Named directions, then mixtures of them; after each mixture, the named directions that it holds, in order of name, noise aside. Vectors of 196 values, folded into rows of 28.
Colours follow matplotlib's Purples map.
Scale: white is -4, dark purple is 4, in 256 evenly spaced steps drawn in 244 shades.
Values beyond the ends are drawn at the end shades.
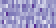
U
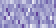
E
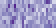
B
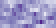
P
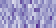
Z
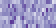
B, U, Z.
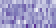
B, P, U.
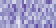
B, U, Z.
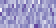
E, U, Z.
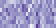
E, U, Z.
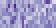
B.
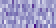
U.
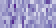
B.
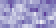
P.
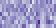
E, Z.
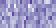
B, Z.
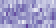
P, U.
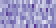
B, U.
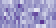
E, P, Z.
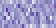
E.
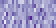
B, U, Z.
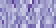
E, Z.
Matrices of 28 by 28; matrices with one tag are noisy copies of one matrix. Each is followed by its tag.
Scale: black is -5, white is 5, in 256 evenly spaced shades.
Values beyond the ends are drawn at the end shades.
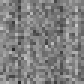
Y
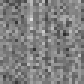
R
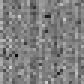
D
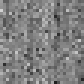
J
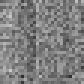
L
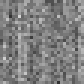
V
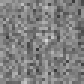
J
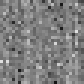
Y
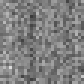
L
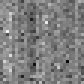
L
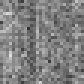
L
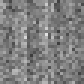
J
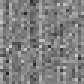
D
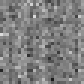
V
